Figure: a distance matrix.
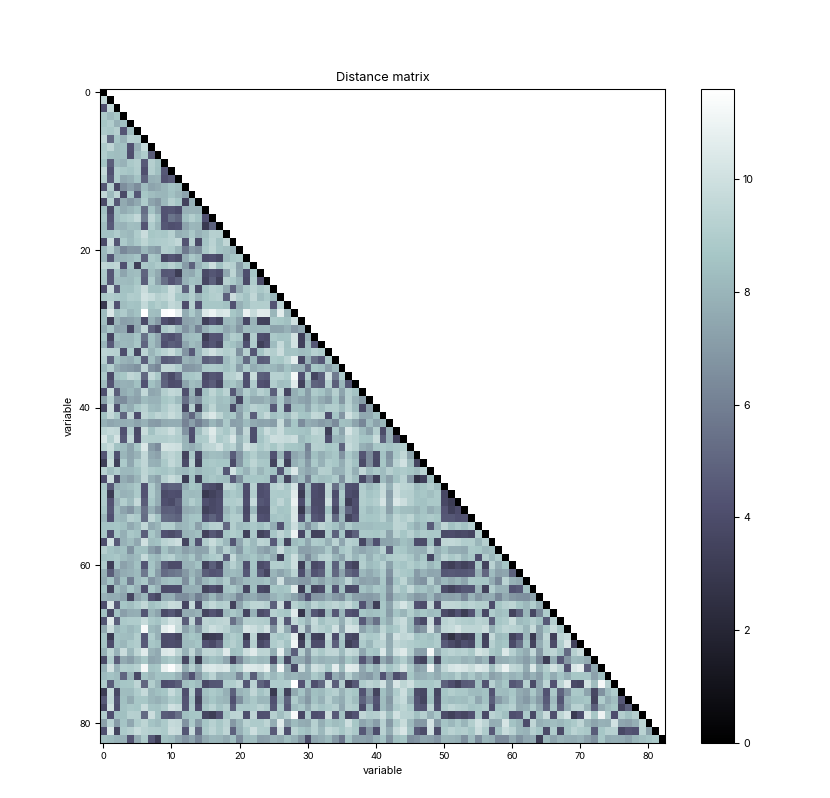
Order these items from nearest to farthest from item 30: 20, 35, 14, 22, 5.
35, 14, 20, 5, 22
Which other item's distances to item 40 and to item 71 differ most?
65
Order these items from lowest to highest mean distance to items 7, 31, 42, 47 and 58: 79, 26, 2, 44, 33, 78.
2, 78, 79, 33, 44, 26
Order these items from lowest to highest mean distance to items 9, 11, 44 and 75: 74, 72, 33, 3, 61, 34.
34, 61, 3, 74, 33, 72
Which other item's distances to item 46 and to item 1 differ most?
49
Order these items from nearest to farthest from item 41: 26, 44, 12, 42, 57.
44, 12, 57, 42, 26
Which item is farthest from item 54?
28
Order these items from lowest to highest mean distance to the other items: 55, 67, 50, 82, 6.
50, 82, 6, 67, 55
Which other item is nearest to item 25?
76
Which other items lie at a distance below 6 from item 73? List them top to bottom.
28, 68, 71
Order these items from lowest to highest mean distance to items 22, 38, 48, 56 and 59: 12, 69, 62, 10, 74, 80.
12, 74, 69, 10, 62, 80
